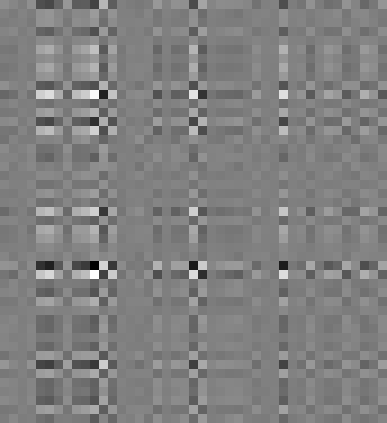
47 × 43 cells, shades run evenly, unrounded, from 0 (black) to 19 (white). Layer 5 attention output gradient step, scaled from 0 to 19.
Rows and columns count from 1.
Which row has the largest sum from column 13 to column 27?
30
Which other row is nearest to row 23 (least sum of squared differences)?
21
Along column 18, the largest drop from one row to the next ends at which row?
31
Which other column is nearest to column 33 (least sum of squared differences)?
3
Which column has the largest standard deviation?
11
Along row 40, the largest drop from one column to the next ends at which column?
12
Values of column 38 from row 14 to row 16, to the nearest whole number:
8 11 9
